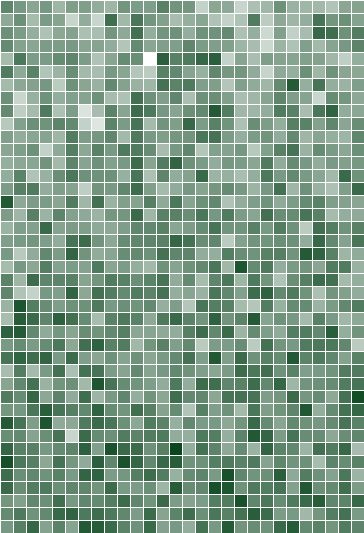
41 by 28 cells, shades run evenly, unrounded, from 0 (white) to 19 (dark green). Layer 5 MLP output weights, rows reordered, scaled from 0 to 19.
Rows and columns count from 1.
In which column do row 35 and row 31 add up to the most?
14
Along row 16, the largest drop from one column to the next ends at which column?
2
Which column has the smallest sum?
19
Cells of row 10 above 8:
23
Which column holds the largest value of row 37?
18
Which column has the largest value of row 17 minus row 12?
16
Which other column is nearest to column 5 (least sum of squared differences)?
10
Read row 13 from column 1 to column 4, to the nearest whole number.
8 9 9 11
